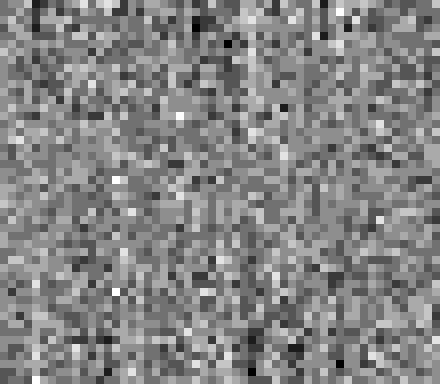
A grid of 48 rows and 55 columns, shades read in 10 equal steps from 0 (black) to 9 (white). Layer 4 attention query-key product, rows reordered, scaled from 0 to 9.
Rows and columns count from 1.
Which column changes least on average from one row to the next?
1
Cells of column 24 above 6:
2
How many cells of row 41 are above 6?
4
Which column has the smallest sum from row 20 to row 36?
27
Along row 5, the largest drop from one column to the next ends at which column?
41
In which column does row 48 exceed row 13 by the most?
5
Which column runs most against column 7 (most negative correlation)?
10
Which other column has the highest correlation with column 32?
43
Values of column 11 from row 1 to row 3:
8 6 4
